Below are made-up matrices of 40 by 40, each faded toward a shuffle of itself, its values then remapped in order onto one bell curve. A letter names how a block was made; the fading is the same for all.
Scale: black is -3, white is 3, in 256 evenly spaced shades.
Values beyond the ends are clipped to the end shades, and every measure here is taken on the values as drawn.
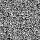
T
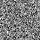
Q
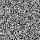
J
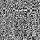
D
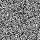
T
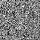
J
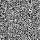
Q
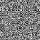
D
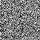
Q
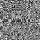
D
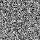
Q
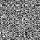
D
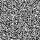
T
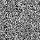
Q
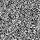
T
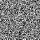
J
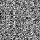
J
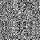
D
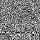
J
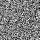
T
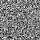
J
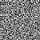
D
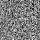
Q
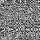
D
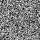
T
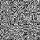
D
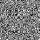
D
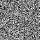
Q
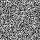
T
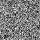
T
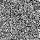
Q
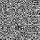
D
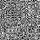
D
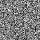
Q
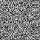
D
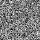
Q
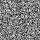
T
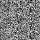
Q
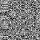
D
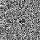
D
